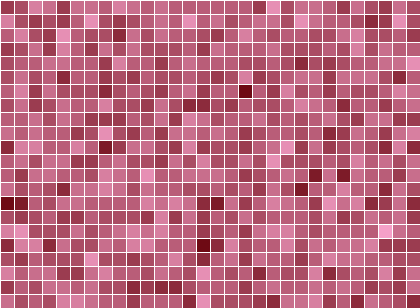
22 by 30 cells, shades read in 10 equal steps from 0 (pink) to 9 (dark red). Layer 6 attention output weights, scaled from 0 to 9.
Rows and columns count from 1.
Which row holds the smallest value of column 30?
5
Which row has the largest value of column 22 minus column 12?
14
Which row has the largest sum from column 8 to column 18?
21
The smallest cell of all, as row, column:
17, 28
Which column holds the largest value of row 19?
15
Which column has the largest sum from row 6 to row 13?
25
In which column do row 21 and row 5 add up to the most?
12
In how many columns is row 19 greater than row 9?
13
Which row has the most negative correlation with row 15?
20
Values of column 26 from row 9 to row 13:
6 3 4 2 3
